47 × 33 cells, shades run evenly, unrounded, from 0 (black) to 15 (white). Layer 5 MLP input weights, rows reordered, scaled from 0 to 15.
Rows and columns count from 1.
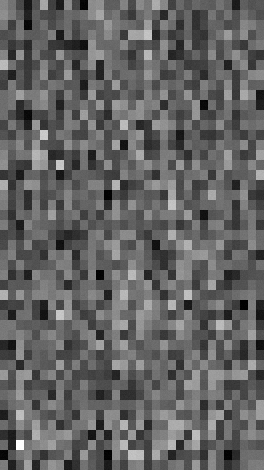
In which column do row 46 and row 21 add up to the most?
17
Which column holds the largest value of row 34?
32
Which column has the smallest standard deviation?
10
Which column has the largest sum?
15
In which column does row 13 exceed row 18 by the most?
20
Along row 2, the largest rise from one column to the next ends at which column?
22
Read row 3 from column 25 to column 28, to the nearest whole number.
3 4 6 6
